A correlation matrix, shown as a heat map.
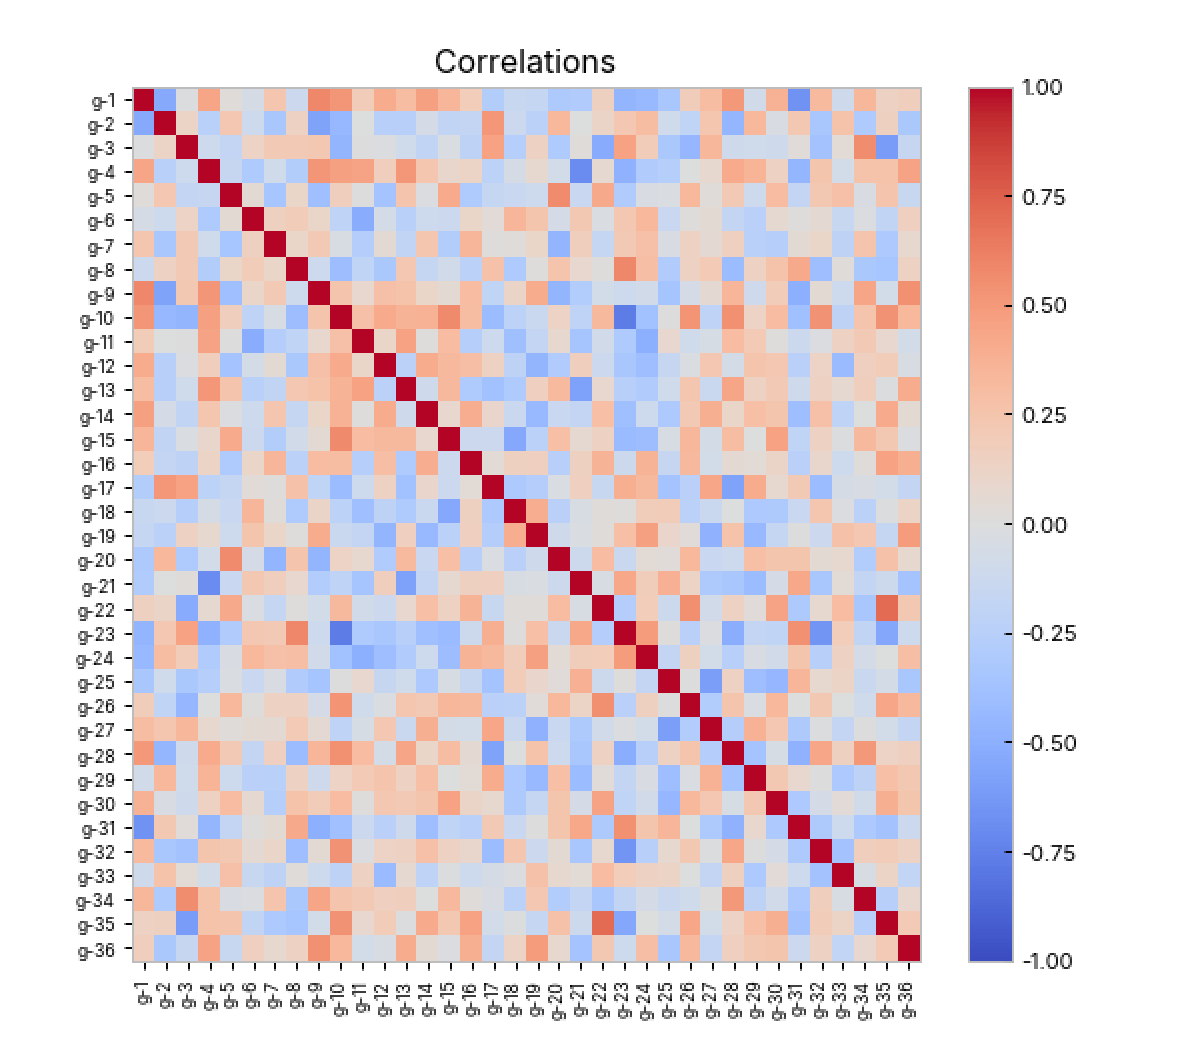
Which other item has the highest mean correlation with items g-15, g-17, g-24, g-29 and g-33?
g-2
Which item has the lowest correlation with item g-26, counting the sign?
g-3
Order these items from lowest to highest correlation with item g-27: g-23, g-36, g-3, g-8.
g-36, g-23, g-8, g-3
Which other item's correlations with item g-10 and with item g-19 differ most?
g-23
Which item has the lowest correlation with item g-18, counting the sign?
g-15
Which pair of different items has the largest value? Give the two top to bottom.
g-22, g-35
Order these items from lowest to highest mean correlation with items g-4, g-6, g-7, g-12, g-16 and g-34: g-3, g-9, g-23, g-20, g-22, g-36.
g-20, g-23, g-22, g-3, g-36, g-9
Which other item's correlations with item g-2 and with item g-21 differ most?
g-29
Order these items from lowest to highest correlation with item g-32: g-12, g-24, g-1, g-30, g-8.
g-8, g-24, g-30, g-12, g-1
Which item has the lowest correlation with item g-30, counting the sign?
g-25
